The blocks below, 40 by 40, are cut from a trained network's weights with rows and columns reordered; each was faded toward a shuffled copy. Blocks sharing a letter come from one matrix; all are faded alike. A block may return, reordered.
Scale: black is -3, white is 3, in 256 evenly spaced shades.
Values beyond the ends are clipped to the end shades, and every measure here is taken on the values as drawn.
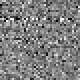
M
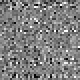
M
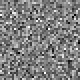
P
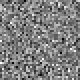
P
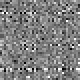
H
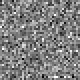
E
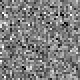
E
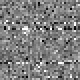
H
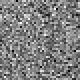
P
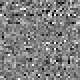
M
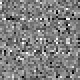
M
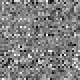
M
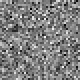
P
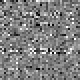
M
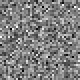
P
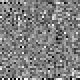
M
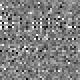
H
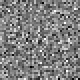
P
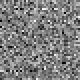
E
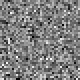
E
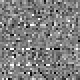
H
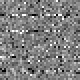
H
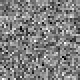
P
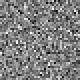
P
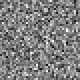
P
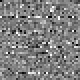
H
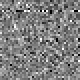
H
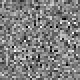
E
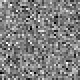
E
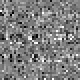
M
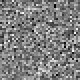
P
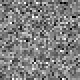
E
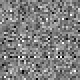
H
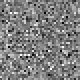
E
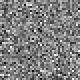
P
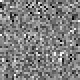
E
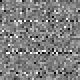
H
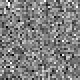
E
